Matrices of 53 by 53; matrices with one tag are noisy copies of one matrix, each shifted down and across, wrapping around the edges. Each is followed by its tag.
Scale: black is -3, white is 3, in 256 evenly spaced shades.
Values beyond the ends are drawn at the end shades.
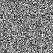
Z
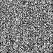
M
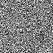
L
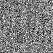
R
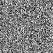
M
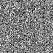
M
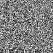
Z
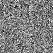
R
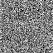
R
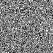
Z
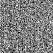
M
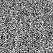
R
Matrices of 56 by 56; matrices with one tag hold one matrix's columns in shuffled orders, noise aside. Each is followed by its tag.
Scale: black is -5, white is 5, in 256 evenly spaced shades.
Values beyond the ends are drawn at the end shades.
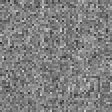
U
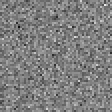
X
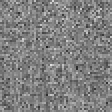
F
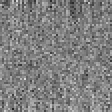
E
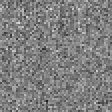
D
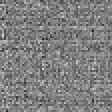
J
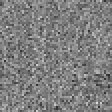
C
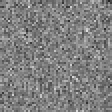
U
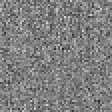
D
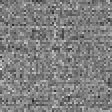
J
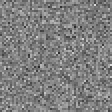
X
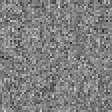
U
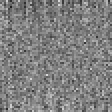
E
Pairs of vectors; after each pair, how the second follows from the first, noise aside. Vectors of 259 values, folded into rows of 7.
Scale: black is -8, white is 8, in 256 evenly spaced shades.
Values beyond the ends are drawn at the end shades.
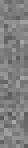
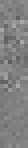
partly zeroed.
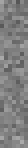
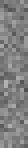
reversed, negated.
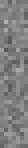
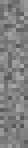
reversed, negated.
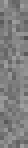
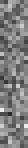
reversed, negated, scaled up.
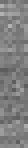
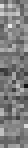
scaled up.
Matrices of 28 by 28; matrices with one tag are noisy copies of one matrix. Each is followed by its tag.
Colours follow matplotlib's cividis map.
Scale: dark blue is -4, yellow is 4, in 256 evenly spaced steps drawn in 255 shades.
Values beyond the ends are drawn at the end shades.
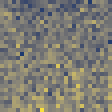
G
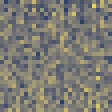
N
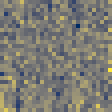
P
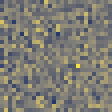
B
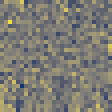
P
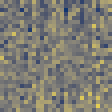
N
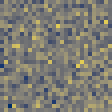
B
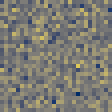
B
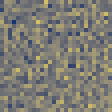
B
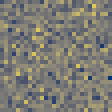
B
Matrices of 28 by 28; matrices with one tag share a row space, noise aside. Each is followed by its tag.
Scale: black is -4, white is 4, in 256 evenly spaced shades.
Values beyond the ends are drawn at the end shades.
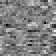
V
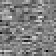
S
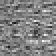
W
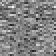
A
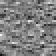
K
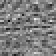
W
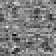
W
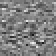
A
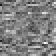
V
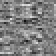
S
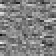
K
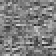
W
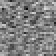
A
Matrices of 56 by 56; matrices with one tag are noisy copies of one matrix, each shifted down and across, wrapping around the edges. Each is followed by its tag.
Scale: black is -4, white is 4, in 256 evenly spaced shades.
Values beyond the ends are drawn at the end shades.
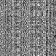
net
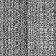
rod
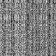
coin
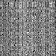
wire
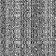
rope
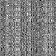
rope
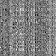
rope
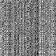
rod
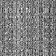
wire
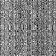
wire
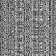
net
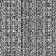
net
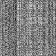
rod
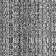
wire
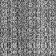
wire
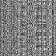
net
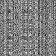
net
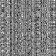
net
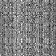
wire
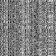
rope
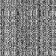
coin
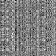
net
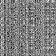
net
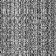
wire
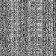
rope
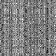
coin
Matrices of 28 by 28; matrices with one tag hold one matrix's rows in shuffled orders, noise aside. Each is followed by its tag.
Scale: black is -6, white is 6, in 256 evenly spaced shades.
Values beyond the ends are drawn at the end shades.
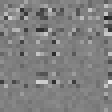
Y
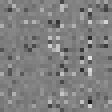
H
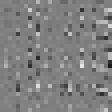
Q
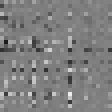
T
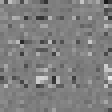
Y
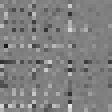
T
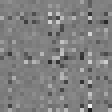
H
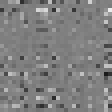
Y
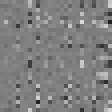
Q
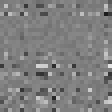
Y
